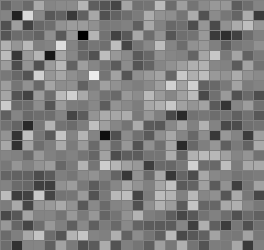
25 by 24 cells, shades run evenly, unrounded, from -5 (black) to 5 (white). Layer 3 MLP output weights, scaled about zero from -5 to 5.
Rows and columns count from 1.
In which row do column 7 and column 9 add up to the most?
8
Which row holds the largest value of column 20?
6
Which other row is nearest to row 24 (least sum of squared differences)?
22
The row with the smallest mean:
4
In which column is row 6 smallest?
5
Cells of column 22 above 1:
7
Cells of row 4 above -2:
19
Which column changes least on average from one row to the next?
15
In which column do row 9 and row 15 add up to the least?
2
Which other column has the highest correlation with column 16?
1
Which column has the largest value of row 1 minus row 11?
21
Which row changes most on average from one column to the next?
14
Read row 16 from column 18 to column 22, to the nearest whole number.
2 2 2 1 0
